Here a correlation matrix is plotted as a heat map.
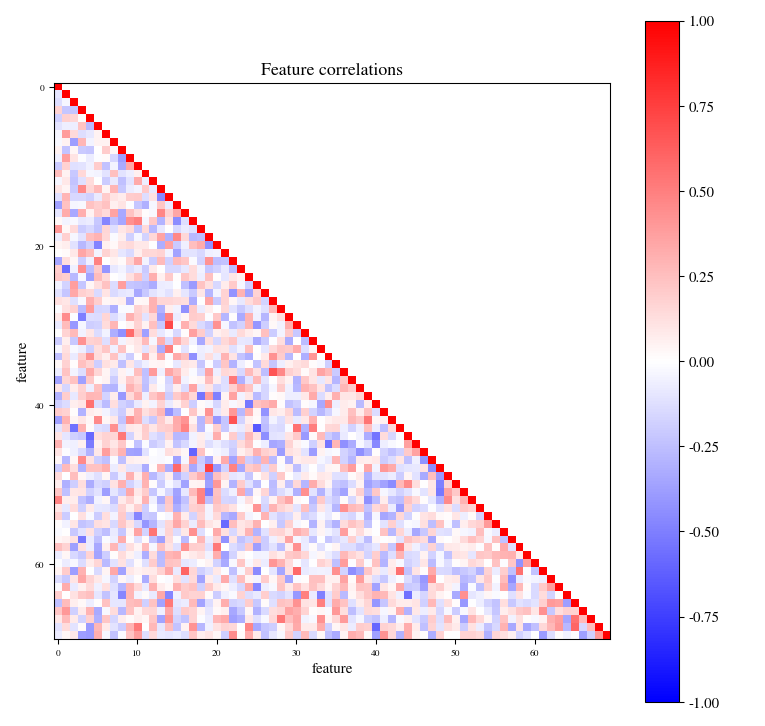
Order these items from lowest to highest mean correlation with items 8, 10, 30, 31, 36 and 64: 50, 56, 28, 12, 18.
50, 18, 28, 12, 56
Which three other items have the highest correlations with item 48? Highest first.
19, 15, 22
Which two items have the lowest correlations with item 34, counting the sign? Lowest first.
45, 17
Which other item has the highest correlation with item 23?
3
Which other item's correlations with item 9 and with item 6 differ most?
17
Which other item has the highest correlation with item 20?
58
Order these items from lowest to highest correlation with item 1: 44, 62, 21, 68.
62, 44, 21, 68
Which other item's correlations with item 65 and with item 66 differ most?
68
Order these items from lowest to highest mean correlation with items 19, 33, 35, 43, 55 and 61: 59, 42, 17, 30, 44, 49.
49, 44, 17, 59, 42, 30
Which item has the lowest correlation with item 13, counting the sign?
14
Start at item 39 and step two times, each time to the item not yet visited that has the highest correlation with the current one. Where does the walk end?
22
